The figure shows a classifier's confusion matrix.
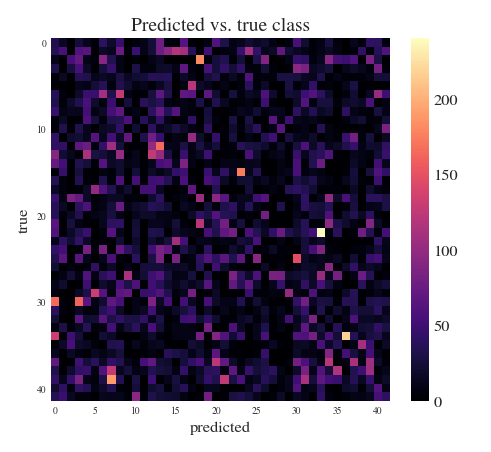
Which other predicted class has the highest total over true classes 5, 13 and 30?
0
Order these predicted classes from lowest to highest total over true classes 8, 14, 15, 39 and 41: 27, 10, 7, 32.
27, 32, 10, 7
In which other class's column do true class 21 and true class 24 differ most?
18
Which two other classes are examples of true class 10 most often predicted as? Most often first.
41, 28
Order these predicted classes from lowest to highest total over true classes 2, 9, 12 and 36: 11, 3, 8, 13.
11, 8, 3, 13
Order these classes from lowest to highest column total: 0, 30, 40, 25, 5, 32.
5, 25, 32, 40, 30, 0
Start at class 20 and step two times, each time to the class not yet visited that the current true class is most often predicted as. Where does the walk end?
34
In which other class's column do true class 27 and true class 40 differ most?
9
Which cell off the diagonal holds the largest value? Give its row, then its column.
22, 33
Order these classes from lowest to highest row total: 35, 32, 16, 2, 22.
35, 16, 32, 2, 22
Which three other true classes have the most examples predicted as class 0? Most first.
30, 34, 13
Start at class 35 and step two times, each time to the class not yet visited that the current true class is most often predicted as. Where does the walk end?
7
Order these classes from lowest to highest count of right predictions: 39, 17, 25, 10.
10, 39, 17, 25
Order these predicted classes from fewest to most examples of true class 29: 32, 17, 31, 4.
31, 4, 32, 17
